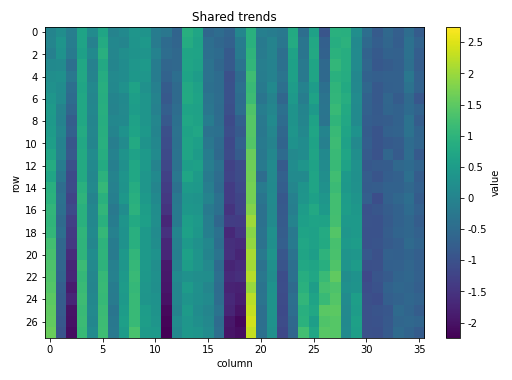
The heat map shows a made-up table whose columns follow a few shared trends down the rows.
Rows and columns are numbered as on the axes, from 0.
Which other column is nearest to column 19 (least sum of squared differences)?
27
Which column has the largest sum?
19
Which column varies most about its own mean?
26
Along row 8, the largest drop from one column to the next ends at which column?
20
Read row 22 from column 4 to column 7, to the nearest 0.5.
0 1 0 0.5
